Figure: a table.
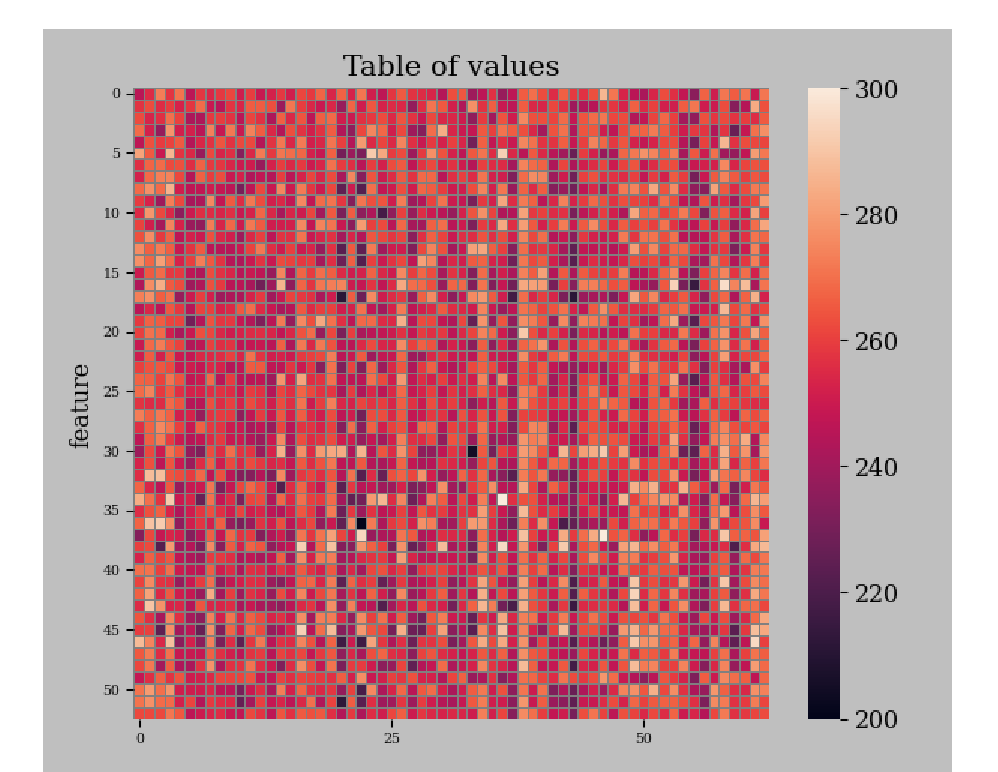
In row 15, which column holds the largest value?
40
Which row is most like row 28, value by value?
7
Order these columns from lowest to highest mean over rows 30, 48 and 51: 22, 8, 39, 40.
8, 22, 40, 39
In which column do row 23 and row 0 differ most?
46
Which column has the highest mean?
38
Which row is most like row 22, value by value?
31
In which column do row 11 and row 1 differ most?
33
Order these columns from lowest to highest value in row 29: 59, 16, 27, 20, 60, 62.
20, 27, 16, 59, 62, 60
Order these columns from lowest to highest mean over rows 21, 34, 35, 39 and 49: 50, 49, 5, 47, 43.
43, 5, 50, 47, 49
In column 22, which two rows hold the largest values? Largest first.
37, 30
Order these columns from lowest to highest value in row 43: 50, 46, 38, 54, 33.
50, 46, 33, 54, 38
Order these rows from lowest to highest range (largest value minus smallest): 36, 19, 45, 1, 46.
1, 19, 45, 46, 36
